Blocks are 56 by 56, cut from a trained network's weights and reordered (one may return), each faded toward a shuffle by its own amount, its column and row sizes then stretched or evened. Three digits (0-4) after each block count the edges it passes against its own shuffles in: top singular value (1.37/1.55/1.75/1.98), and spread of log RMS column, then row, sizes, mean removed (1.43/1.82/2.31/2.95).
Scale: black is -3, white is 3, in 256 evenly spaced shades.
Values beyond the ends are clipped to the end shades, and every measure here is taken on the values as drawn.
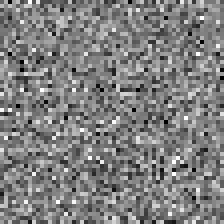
0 0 1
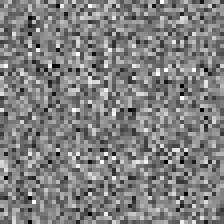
2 2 1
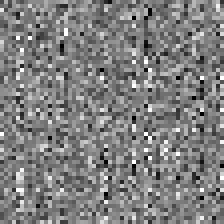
1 4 0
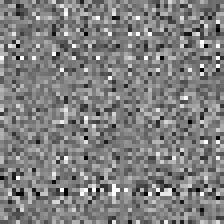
1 3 3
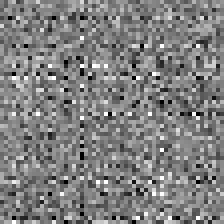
4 2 3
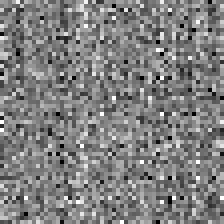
0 2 2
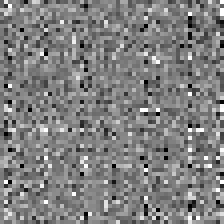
1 3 1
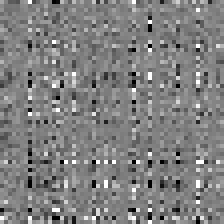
4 4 3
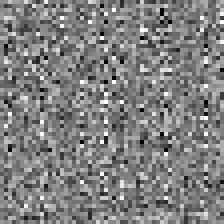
1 3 0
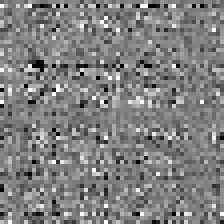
0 3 4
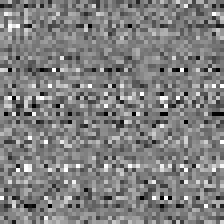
2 1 4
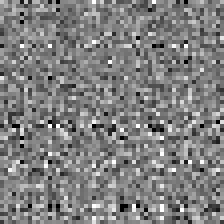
3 2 3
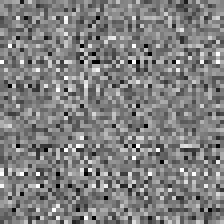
2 1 3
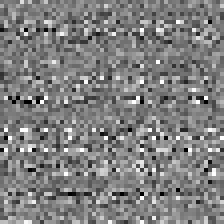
1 0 4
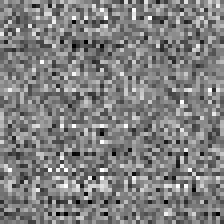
2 1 2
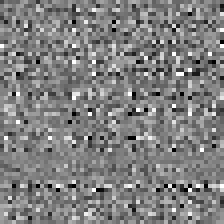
1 2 4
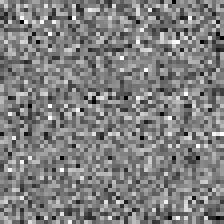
0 0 2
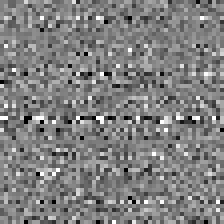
2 0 4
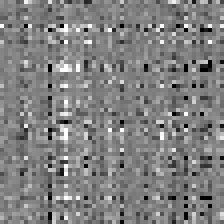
4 4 4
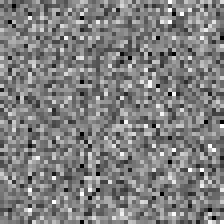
0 2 0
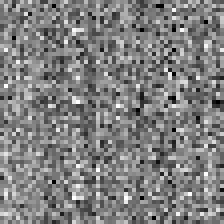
1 1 0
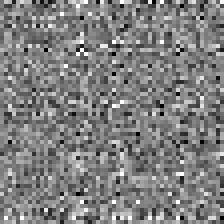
4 2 3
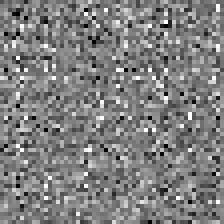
0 2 2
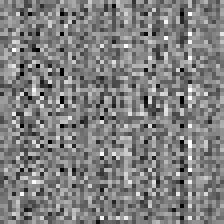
3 3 1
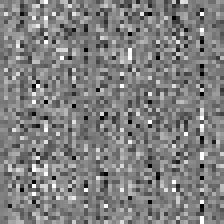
0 4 0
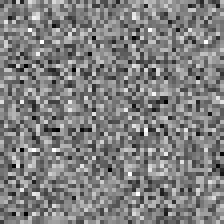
2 1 1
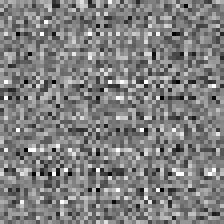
4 0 3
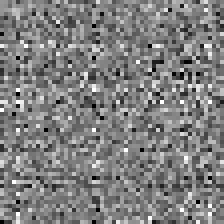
1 2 1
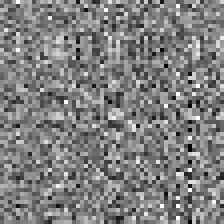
4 2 0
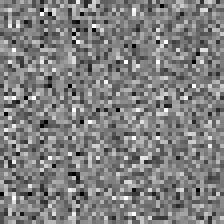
0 2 1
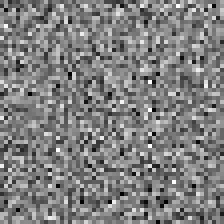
2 1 0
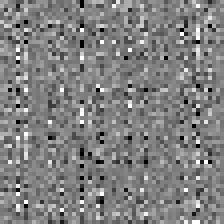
1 4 2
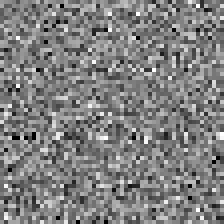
2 0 1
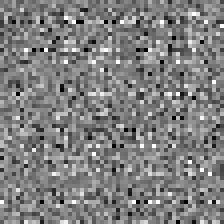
0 0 3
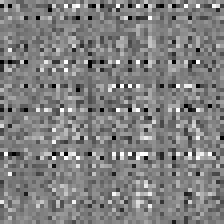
2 3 4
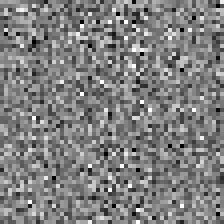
0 2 0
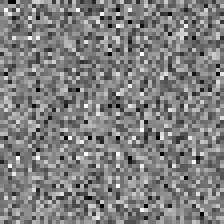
0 2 1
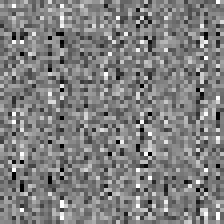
1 4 0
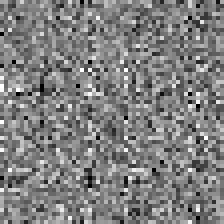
3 2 2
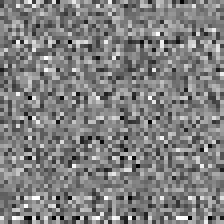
3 0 3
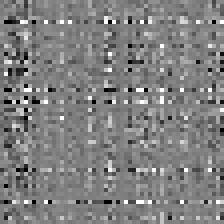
3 4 4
